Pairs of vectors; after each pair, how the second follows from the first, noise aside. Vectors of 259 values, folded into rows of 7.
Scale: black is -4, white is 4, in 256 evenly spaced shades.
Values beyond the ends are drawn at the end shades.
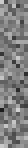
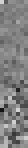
partly zeroed.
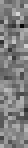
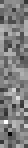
reversed, negated.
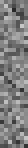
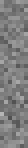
wrapped around, shrunk.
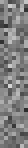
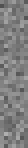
wrapped around, shrunk.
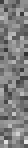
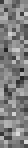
copied.
